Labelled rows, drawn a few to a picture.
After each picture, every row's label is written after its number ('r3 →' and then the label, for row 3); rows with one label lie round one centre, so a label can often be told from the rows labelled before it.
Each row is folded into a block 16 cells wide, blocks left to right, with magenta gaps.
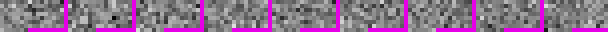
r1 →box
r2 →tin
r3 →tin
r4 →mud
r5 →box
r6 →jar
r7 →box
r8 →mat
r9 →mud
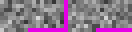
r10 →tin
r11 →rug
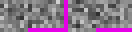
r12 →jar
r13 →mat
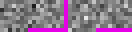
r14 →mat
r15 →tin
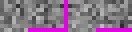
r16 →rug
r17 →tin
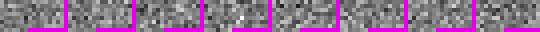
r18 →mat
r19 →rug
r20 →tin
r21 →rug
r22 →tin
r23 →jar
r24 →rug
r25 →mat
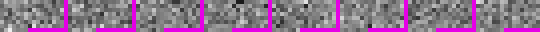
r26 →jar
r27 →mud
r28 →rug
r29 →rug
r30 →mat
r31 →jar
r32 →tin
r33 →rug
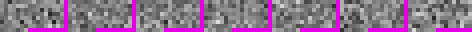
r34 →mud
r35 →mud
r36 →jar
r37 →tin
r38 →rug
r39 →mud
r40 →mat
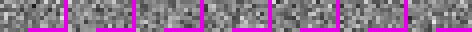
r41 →mat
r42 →box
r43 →tin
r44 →rug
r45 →mud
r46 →rug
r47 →mud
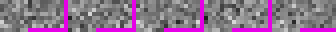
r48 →jar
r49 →mud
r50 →jar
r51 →mud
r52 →tin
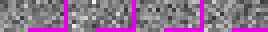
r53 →box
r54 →jar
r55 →mat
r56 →box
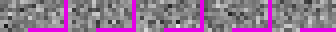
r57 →mat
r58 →jar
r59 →jar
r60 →mat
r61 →rug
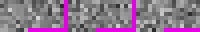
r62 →rug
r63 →mat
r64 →tin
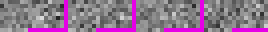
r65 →rug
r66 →mat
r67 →box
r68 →mud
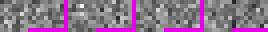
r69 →mud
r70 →mat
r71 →mud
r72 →jar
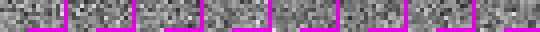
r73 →mat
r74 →box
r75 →box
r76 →rug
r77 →box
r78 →mat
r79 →box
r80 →mud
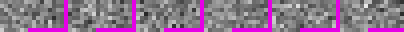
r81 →box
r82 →tin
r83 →jar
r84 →box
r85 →jar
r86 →box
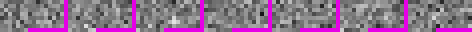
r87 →mud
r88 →box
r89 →rug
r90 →mat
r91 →tin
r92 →box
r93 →jar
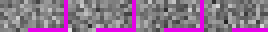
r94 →tin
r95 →box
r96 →jar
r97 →mud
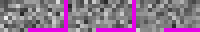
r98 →mat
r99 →rug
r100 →box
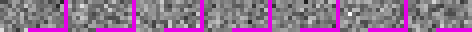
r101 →box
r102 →mat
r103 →jar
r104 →tin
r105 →rug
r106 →tin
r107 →jar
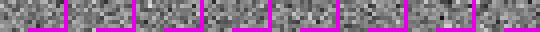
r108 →box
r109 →rug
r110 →mat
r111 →mud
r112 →rug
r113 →mat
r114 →rug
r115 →tin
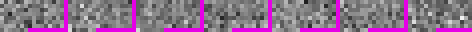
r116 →jar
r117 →box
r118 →box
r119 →mud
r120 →box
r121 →mud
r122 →mud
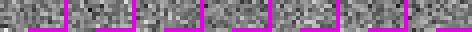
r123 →mat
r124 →mat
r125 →tin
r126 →rug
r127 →tin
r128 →box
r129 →tin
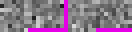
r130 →rug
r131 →jar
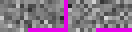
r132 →jar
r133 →rug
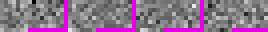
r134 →box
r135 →box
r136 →mud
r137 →tin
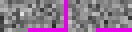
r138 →mud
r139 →jar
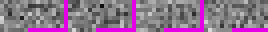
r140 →jar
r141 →mat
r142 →mat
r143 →jar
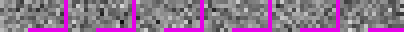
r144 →box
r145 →mud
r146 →mud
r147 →mat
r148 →tin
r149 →tin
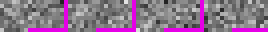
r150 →box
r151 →mat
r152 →tin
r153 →mud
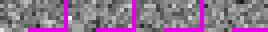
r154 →box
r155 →jar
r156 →mat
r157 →rug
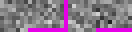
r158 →mud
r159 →jar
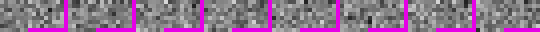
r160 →mat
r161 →tin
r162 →box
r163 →box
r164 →box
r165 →jar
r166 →box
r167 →mud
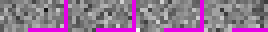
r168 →rug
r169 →mud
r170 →box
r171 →box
